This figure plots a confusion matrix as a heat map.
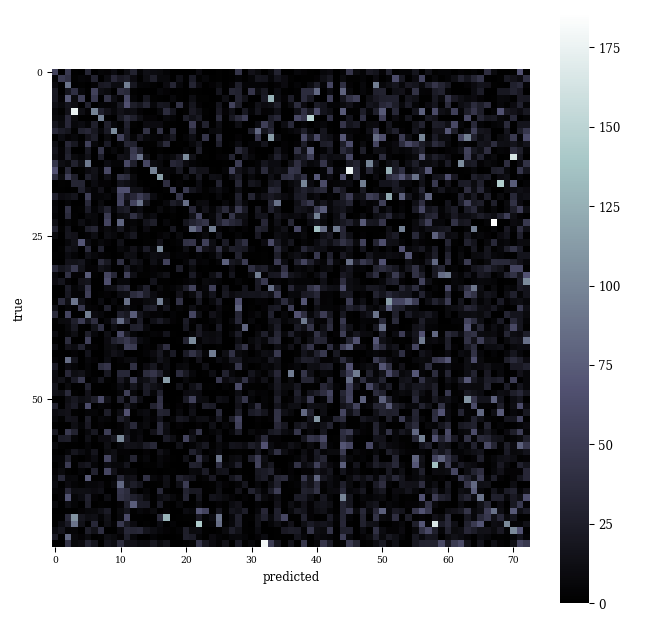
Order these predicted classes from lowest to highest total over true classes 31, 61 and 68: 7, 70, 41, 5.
7, 41, 70, 5
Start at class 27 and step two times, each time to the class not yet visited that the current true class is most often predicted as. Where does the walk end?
55
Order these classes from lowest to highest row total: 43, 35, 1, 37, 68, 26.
43, 1, 26, 37, 68, 35
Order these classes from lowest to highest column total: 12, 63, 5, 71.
12, 5, 71, 63
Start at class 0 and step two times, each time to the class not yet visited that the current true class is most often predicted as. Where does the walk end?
2
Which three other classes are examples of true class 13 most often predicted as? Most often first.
70, 20, 56
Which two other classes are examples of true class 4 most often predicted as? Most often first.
33, 2
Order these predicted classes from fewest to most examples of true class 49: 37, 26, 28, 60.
26, 28, 37, 60
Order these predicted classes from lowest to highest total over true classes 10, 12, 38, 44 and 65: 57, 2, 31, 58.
57, 31, 58, 2
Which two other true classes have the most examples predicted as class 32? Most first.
72, 57
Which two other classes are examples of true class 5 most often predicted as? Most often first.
11, 27
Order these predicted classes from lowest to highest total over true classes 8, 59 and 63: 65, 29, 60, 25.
29, 65, 60, 25
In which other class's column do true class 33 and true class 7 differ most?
39
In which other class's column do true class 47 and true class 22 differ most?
17
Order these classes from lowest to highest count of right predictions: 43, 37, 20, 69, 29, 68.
43, 68, 29, 37, 20, 69
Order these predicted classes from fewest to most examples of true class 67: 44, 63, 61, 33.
33, 61, 44, 63
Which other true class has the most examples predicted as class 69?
22
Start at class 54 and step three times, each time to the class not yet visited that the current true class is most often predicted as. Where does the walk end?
58
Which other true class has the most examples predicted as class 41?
24
